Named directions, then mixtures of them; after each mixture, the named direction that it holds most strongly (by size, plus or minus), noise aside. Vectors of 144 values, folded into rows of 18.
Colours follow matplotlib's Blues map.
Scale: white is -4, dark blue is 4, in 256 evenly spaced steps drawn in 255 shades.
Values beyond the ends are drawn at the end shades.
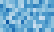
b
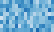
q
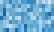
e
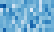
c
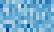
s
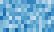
e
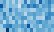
s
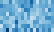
q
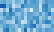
c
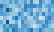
b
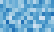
b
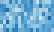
q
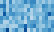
e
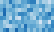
e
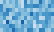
b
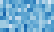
e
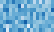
s
